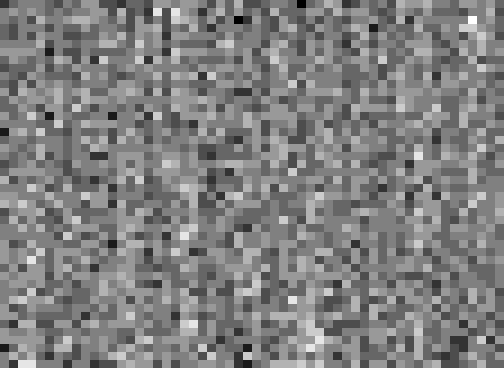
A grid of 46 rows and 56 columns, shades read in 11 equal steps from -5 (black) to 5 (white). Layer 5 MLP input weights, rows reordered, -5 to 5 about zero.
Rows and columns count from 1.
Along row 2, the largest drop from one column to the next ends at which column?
19
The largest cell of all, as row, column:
3, 53
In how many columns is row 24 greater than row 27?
19
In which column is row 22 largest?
33
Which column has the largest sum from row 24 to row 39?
4
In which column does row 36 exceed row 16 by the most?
22
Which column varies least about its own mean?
51
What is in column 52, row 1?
1
